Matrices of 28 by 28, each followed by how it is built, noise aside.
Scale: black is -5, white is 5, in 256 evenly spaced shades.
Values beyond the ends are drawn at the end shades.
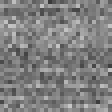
blocks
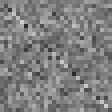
diagonal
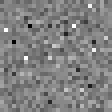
sparse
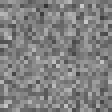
blocks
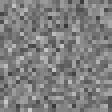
noise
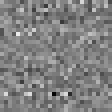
uneven rows
